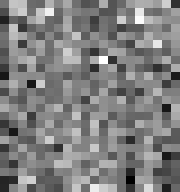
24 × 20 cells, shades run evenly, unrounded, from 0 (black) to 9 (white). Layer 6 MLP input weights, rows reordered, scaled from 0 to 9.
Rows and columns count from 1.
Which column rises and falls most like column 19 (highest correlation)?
15
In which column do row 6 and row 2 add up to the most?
16
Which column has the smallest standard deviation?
10
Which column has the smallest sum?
1
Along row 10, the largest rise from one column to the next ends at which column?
2
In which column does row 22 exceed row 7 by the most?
11
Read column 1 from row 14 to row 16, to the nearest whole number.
6 4 2
